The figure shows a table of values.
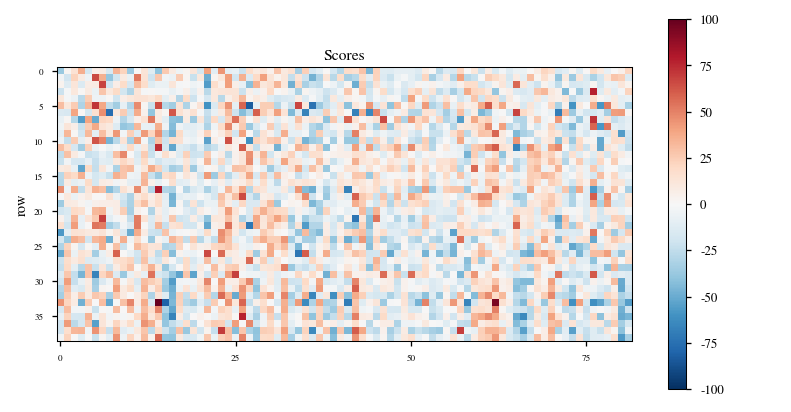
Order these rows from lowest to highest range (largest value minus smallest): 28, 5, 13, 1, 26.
13, 28, 1, 26, 5
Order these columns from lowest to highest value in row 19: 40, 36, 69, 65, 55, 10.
36, 10, 65, 40, 55, 69
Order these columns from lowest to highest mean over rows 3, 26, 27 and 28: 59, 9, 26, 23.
26, 9, 59, 23
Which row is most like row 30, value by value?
31
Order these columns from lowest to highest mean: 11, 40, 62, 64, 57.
64, 40, 57, 11, 62
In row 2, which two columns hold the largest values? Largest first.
6, 65
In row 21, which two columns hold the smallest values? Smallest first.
42, 71
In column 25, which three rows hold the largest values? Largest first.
29, 7, 36
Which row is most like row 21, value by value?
2
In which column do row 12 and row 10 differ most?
27
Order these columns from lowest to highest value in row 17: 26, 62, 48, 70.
70, 48, 26, 62
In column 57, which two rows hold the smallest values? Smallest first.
7, 29
